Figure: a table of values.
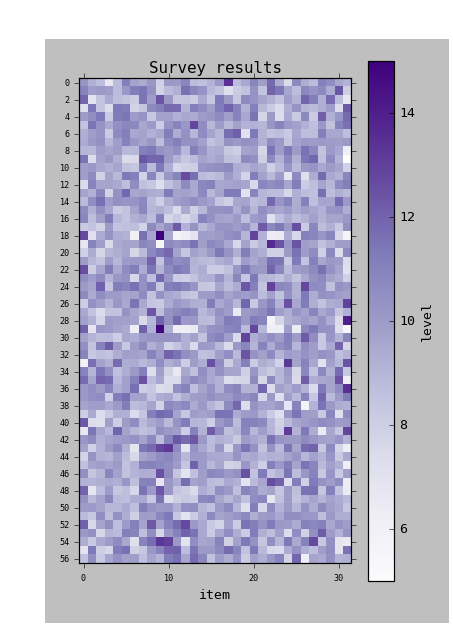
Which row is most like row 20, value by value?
39
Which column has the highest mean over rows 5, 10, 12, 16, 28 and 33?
31
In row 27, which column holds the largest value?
8
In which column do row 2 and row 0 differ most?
9
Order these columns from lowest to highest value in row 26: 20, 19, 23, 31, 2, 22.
20, 23, 2, 22, 19, 31
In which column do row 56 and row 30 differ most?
26
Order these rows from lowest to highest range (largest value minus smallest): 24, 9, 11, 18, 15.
15, 24, 11, 9, 18
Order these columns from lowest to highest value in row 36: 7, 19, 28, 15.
7, 19, 15, 28
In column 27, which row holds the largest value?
54
